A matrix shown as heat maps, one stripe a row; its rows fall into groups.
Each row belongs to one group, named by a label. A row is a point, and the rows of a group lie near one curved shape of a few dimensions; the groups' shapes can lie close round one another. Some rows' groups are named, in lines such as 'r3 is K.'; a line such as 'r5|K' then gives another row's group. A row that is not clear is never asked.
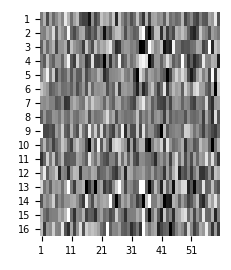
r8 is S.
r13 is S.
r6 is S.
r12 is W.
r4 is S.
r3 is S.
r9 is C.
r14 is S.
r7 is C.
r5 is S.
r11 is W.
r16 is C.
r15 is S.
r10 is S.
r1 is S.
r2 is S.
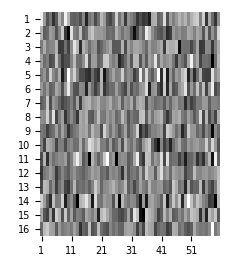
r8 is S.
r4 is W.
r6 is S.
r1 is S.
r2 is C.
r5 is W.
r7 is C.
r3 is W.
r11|S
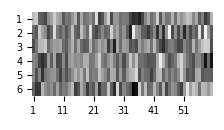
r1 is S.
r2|W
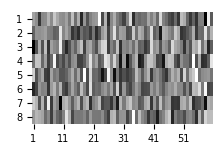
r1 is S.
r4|S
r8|W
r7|W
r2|W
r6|W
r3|W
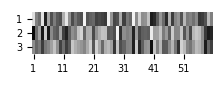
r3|W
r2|W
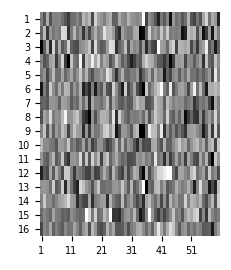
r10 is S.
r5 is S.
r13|S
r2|S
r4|C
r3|W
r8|S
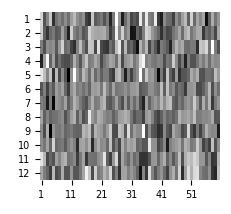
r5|W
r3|W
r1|W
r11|S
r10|S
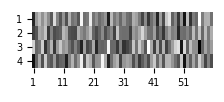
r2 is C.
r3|W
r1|W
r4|W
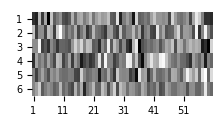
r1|W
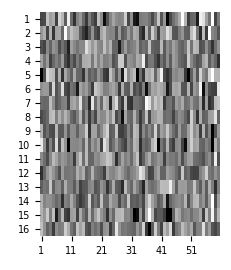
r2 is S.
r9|W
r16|S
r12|S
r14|S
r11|S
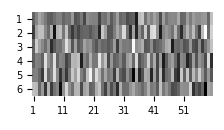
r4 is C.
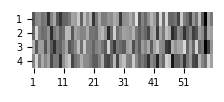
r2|W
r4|W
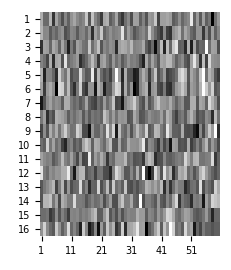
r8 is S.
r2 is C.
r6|W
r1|W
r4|S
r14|W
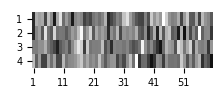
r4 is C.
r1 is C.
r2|W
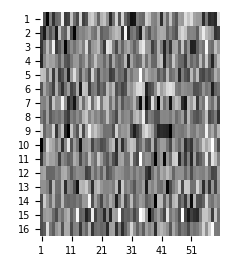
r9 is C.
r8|C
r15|S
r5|W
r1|C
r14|W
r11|W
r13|S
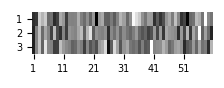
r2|W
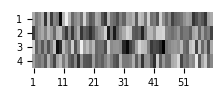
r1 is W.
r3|C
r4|S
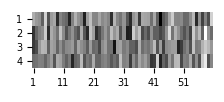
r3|C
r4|S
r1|S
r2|W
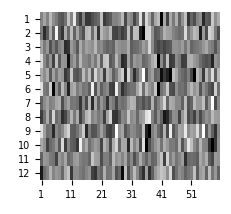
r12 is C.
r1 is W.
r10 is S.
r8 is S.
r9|S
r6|W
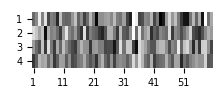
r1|S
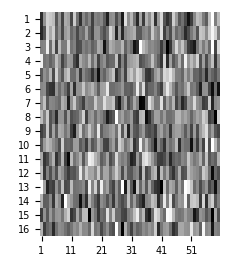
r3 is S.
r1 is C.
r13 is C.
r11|C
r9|W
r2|C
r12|W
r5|C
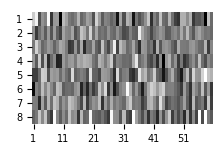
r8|W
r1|W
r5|C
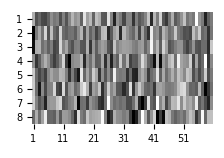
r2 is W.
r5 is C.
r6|C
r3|W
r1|W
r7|S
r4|S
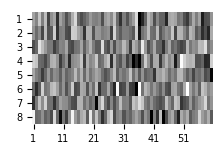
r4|S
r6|C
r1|S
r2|S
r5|C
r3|C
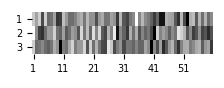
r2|C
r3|W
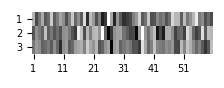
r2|S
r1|W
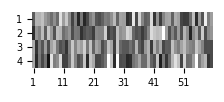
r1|W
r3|W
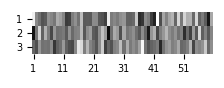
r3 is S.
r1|S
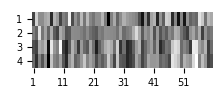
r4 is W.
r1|W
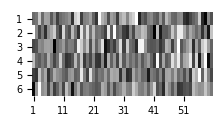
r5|W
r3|S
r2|C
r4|S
